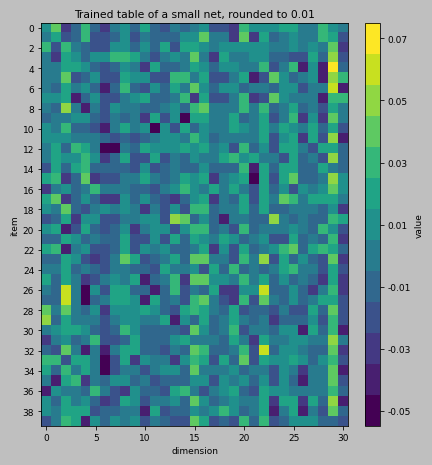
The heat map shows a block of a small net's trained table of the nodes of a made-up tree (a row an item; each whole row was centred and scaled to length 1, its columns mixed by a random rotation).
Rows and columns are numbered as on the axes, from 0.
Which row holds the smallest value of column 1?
35
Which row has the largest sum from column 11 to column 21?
25
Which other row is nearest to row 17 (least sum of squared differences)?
22
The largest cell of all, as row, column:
4, 29
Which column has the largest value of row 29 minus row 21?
0
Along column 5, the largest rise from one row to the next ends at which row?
16
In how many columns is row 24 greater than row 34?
13
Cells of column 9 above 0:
14
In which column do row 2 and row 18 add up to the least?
30
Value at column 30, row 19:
0.02
